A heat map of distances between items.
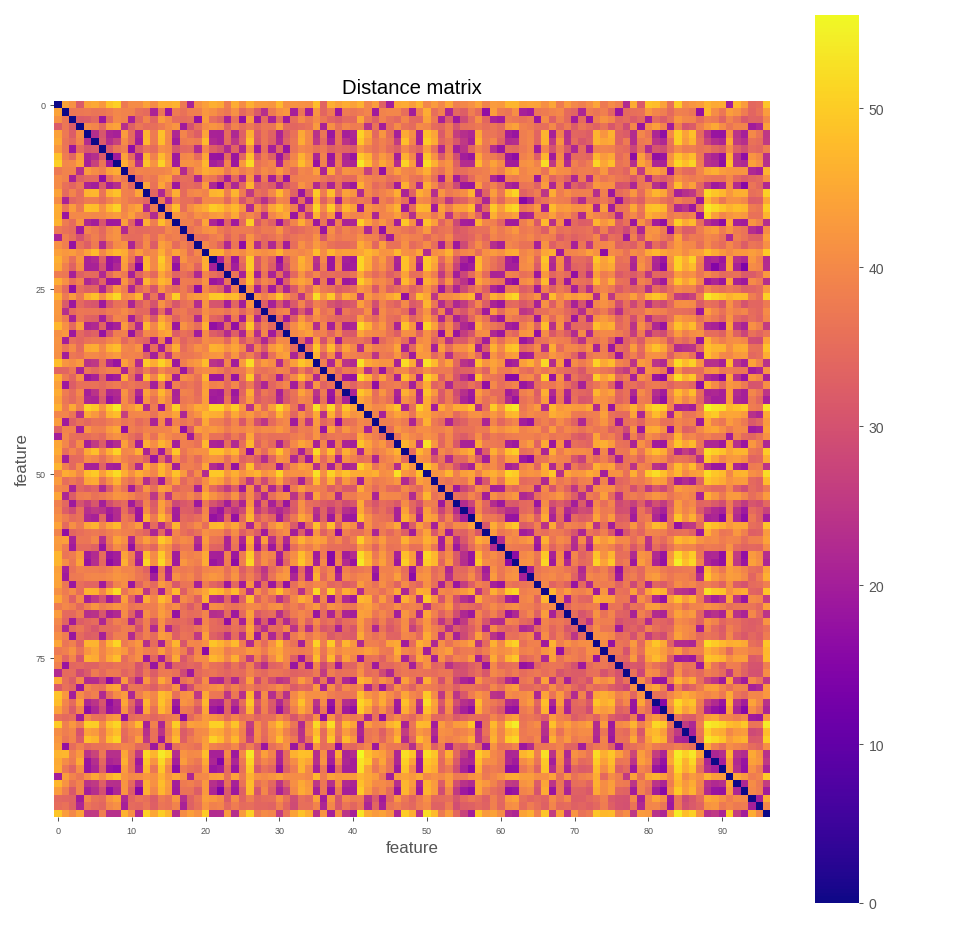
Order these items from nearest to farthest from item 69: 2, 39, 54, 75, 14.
39, 54, 2, 75, 14
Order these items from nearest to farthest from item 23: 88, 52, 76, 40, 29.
29, 52, 76, 40, 88
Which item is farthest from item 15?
88
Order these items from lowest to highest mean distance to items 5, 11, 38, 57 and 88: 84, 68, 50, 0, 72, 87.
87, 72, 68, 84, 0, 50
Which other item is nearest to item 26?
47
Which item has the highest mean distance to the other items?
50
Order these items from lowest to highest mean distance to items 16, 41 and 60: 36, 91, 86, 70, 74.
70, 86, 36, 74, 91
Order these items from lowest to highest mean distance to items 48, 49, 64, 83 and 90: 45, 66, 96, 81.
81, 96, 45, 66
